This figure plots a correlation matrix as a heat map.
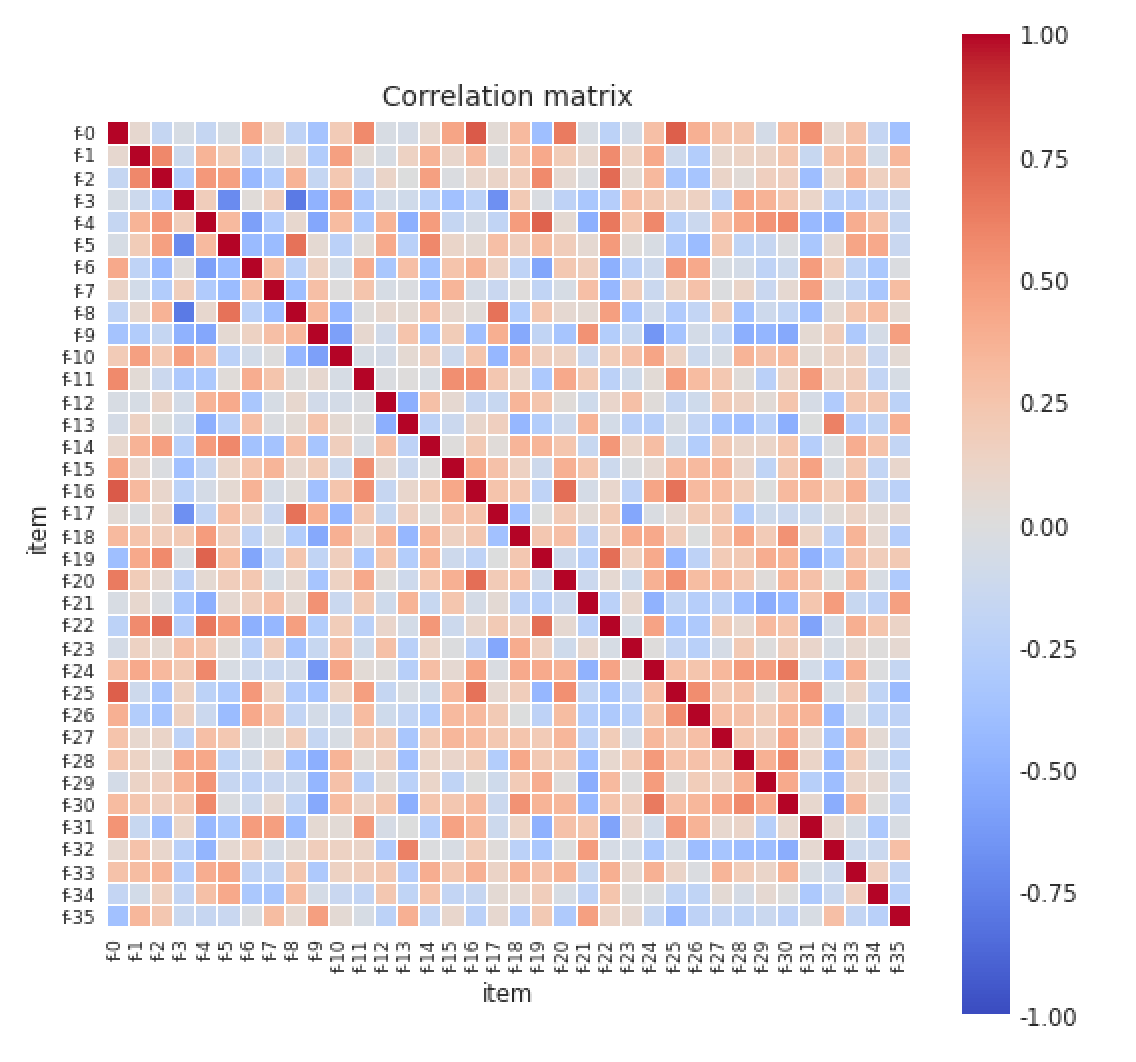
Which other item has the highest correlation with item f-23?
f-18
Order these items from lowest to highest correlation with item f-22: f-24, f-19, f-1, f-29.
f-29, f-24, f-1, f-19
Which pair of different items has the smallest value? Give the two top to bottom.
f-3, f-8
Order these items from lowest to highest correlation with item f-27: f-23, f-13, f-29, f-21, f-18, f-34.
f-13, f-21, f-23, f-34, f-29, f-18
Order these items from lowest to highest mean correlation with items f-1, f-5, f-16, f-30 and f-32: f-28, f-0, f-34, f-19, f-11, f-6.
f-6, f-34, f-28, f-19, f-11, f-0
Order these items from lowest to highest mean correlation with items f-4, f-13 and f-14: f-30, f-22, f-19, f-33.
f-30, f-33, f-19, f-22
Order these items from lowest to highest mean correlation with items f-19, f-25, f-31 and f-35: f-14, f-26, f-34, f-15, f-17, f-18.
f-34, f-14, f-17, f-18, f-26, f-15
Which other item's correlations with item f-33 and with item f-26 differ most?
f-5
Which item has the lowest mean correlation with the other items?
f-9
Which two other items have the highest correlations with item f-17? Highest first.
f-8, f-9
